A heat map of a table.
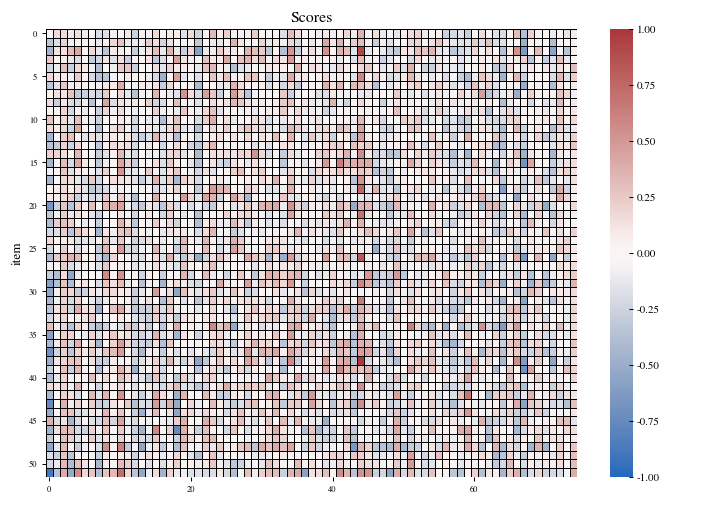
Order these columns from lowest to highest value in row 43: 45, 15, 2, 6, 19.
19, 45, 6, 2, 15
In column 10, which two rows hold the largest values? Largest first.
51, 48
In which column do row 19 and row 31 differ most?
44
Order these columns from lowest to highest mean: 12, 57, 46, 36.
12, 57, 36, 46
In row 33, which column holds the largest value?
37
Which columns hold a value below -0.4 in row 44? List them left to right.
0, 13, 18
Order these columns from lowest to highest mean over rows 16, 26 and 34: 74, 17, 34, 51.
74, 17, 51, 34
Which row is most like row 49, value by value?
13
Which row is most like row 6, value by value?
1
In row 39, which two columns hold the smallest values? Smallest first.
67, 12
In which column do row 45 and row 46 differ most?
18
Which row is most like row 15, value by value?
39
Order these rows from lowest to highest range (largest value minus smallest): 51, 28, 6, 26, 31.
6, 28, 31, 26, 51
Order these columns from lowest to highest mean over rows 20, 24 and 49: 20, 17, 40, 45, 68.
20, 68, 40, 17, 45
